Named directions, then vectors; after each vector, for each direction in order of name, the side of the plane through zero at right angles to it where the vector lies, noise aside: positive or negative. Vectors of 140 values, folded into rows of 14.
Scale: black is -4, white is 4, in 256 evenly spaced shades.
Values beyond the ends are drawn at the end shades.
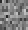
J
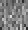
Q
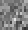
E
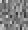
negative, negative, negative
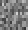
positive, positive, negative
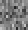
positive, negative, negative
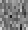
negative, negative, negative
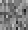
positive, negative, negative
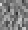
negative, negative, positive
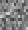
negative, positive, negative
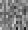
positive, negative, negative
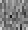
negative, negative, negative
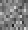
negative, positive, positive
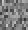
positive, positive, negative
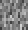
positive, positive, positive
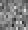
negative, positive, positive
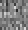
negative, positive, positive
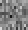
positive, negative, negative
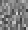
positive, positive, negative
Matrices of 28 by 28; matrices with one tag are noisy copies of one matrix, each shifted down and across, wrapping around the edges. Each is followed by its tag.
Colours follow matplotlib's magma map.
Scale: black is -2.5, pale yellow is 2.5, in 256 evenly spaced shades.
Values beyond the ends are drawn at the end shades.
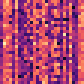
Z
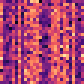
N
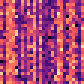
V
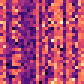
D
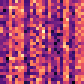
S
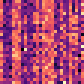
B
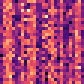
S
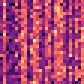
V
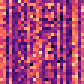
Z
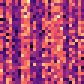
B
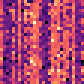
N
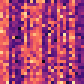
B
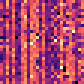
Z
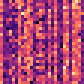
Z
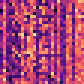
Z
